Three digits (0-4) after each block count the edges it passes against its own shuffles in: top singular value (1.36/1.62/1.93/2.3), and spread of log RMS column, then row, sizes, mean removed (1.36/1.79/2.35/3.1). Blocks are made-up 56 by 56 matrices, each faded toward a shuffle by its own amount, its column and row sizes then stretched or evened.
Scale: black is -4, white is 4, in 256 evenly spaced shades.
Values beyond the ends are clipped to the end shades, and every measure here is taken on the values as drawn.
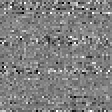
1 0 4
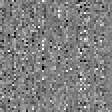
0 4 0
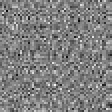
4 0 1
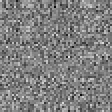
3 0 2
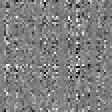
3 4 2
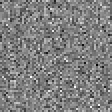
2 0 0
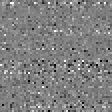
0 1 3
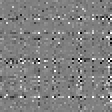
4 3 3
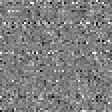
0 0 3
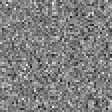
2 0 0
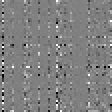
2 4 2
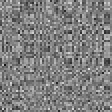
4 2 1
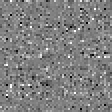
1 2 2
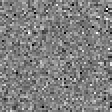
1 1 1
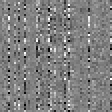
4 4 1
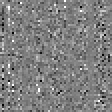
0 3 0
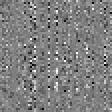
3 4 1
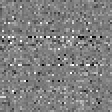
1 1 3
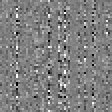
3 4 1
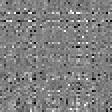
4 2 3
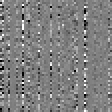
4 4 0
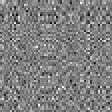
4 2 2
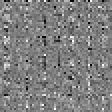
3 3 2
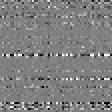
4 1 4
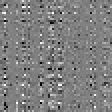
3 4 3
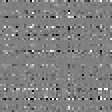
3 2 4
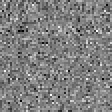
2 0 2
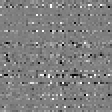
2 1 4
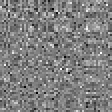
4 1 1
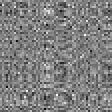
4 2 1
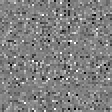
0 1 3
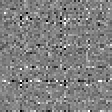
2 2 3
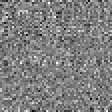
3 0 2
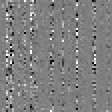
2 4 0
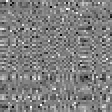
4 0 2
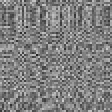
4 2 1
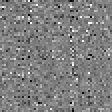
2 2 3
